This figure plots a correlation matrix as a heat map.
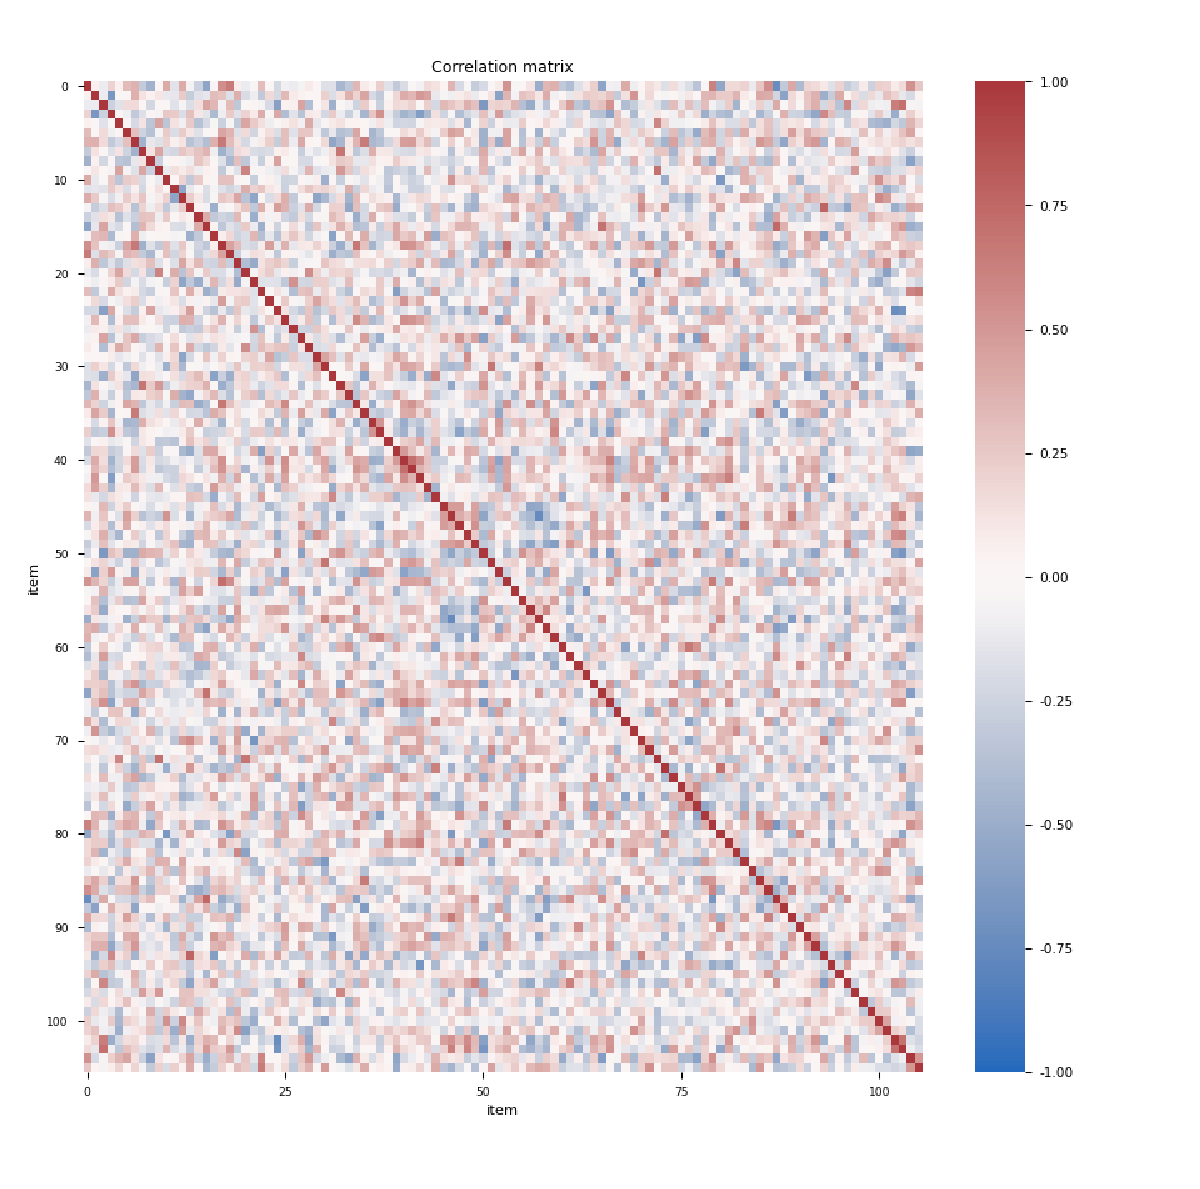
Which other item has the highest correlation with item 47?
83
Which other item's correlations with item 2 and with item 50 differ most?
103
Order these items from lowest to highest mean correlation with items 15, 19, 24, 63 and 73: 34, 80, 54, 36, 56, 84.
54, 34, 36, 84, 56, 80
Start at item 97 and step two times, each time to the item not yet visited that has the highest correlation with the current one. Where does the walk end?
7
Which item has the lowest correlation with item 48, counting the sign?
24
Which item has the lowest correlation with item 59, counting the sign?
49
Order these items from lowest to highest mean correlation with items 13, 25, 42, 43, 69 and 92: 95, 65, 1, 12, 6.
95, 65, 6, 12, 1
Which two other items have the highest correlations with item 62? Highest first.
90, 95
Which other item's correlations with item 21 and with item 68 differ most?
76
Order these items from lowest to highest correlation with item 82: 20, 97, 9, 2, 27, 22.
20, 2, 9, 27, 97, 22
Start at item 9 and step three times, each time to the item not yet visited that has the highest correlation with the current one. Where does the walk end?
28
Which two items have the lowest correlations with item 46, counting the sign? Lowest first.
57, 80
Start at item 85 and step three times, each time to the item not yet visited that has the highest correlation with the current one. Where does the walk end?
17
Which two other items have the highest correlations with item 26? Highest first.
21, 39
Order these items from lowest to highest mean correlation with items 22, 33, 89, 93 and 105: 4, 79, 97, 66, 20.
66, 97, 4, 79, 20
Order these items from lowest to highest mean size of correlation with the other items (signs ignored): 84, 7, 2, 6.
84, 7, 2, 6
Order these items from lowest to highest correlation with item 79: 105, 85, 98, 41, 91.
98, 41, 91, 105, 85
